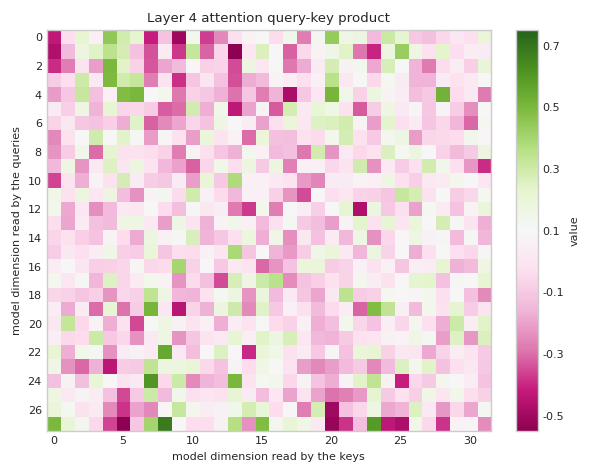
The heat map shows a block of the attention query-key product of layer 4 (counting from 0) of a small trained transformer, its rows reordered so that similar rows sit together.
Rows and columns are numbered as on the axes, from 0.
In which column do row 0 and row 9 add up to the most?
4
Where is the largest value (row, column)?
27, 8
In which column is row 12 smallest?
22
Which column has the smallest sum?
9
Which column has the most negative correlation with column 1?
25
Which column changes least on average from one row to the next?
29
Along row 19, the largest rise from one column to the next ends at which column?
23
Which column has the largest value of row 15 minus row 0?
7
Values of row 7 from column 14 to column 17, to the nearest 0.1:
-0.3 0.2 -0.1 -0.1
